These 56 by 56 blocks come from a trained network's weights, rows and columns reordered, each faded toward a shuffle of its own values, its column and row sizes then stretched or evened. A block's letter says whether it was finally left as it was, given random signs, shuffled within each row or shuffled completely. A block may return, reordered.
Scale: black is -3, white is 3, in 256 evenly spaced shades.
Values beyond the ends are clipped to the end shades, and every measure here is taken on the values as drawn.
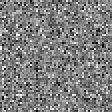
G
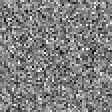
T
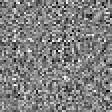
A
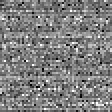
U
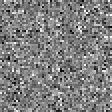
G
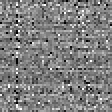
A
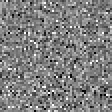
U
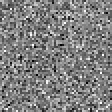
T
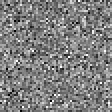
U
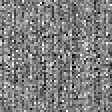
A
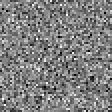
T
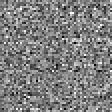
A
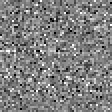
U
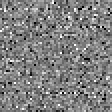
U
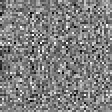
A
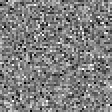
T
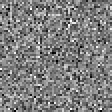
G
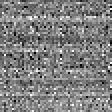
A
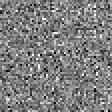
G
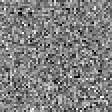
U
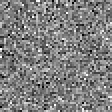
T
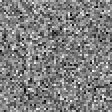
T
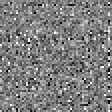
G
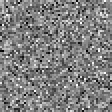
T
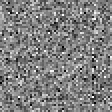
G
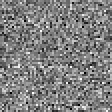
U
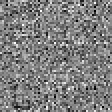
A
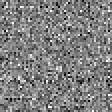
G
